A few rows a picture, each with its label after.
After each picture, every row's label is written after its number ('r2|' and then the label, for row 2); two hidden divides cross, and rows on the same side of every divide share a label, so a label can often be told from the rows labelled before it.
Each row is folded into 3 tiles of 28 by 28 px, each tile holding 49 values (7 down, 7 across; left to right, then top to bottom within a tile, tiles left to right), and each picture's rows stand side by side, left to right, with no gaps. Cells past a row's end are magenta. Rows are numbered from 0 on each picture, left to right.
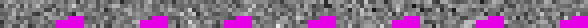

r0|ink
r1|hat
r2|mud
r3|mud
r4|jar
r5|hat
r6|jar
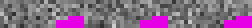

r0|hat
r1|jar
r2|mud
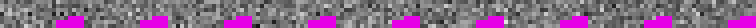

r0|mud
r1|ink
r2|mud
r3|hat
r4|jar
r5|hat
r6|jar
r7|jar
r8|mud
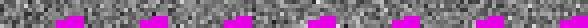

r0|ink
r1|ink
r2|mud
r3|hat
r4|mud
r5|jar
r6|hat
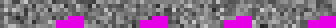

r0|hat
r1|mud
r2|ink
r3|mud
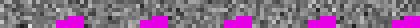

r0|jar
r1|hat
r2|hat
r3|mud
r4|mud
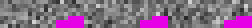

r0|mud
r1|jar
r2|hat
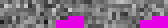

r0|ink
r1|mud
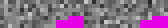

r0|hat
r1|ink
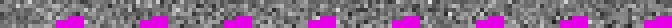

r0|hat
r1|jar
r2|ink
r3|hat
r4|jar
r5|hat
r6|mud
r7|jar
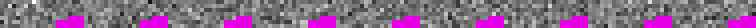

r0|ink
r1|mud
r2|jar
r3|hat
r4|jar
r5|jar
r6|jar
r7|mud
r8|jar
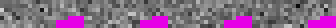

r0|jar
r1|ink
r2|jar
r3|hat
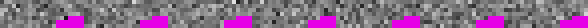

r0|jar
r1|ink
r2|jar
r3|hat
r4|jar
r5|ink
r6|ink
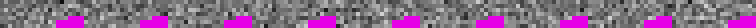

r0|hat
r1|jar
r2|mud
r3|hat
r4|hat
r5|mud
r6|jar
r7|jar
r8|hat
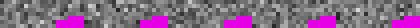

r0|ink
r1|ink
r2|hat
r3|hat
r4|mud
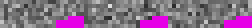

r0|jar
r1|ink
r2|mud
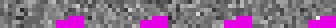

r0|hat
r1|jar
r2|hat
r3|jar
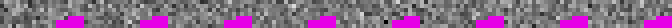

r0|ink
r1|ink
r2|jar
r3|ink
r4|mud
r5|ink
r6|ink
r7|jar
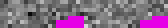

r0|mud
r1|mud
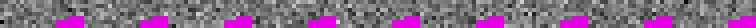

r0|ink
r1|ink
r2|hat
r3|mud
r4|jar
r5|mud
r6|mud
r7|hat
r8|hat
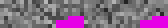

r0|jar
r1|hat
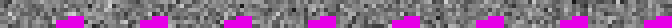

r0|mud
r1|mud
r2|mud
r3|jar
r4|ink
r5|hat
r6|jar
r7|jar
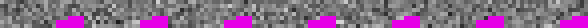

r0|jar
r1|hat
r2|hat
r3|jar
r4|jar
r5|mud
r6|jar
